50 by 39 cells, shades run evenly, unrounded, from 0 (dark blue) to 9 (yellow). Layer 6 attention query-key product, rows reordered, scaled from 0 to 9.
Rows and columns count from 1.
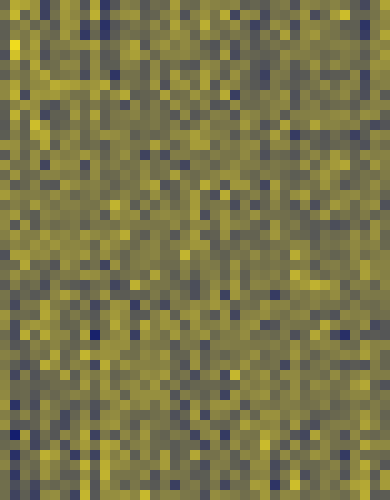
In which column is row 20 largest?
23
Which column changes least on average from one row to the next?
36
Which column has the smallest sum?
35
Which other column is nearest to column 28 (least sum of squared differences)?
38
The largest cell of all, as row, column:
5, 2
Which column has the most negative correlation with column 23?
24
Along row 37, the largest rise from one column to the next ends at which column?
11
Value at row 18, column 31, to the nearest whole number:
3
